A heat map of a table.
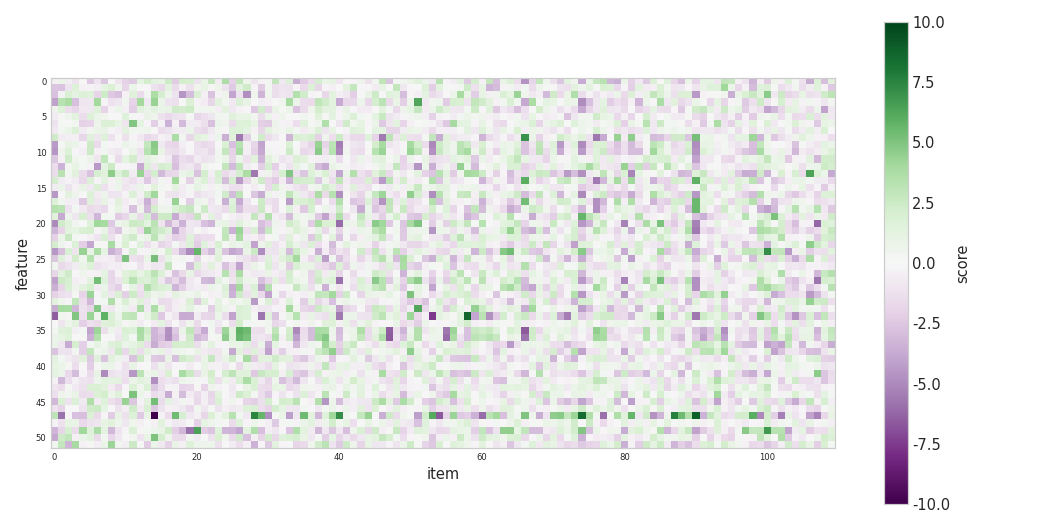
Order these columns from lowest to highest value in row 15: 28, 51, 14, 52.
28, 52, 14, 51
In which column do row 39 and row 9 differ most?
14
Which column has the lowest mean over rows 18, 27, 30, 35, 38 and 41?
74
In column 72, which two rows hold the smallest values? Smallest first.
33, 13
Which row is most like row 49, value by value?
24
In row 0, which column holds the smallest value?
66
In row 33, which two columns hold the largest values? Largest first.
58, 7
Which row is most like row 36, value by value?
35
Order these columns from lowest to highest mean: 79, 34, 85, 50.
79, 34, 50, 85
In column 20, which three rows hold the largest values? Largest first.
49, 24, 19
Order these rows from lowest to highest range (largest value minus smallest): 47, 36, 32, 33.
32, 36, 33, 47
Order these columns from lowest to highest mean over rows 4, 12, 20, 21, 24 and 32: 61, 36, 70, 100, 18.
18, 36, 61, 70, 100
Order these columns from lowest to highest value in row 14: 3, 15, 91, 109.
109, 3, 15, 91
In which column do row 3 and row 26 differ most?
51
